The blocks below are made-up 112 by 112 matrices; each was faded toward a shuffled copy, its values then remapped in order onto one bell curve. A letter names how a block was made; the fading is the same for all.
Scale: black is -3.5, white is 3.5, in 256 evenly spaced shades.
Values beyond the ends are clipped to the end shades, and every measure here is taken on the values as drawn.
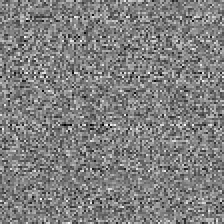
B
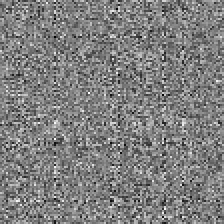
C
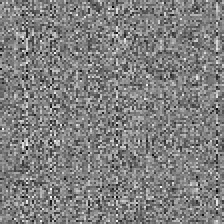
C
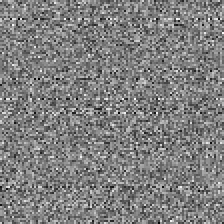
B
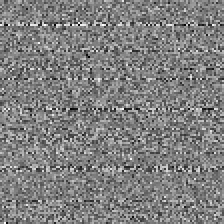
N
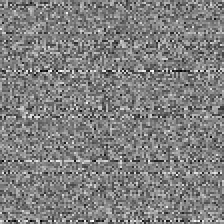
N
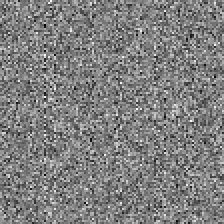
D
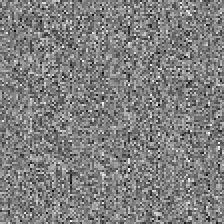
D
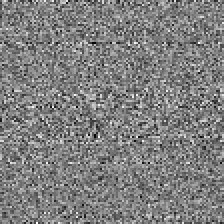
B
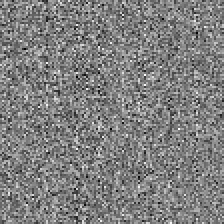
D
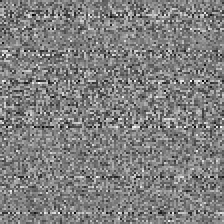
N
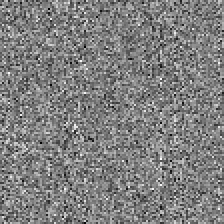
D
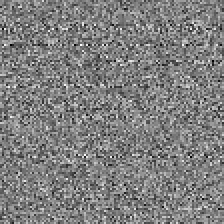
B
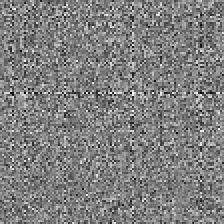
C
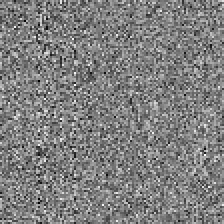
D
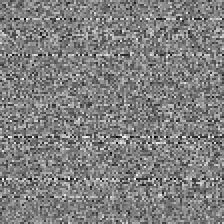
N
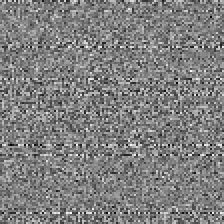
N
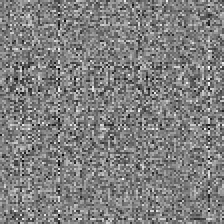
C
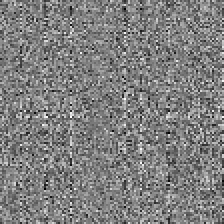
C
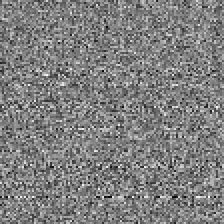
B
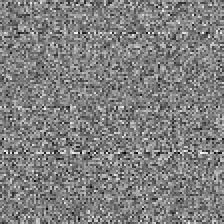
B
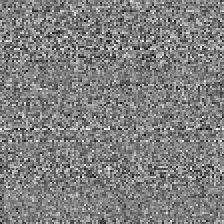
N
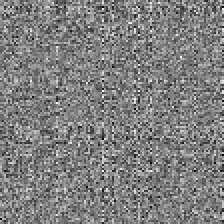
C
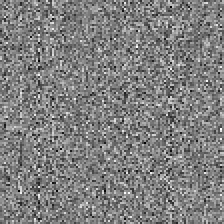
D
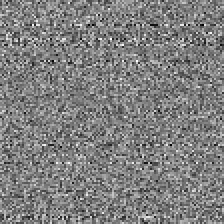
B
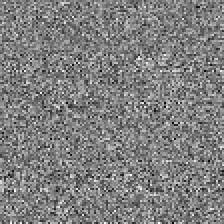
B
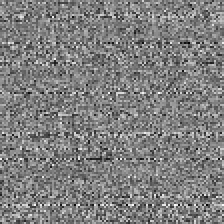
N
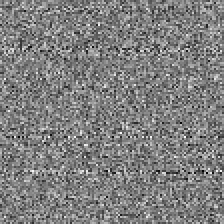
B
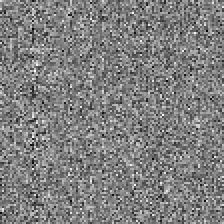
D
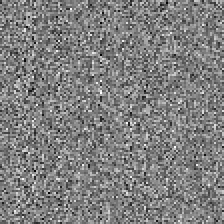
D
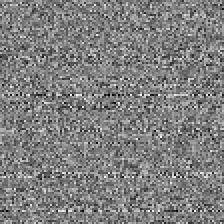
N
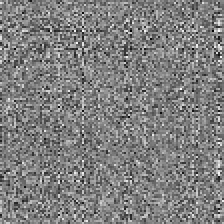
C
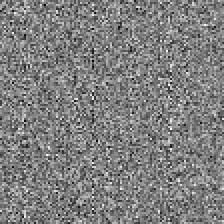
D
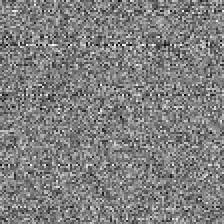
B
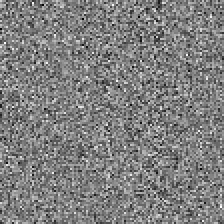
D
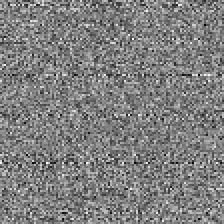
B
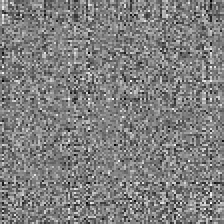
C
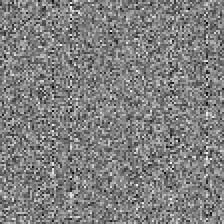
D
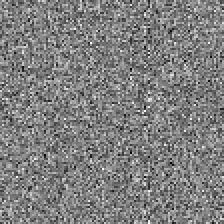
D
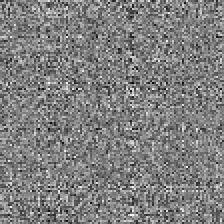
C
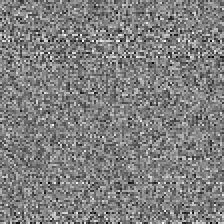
B
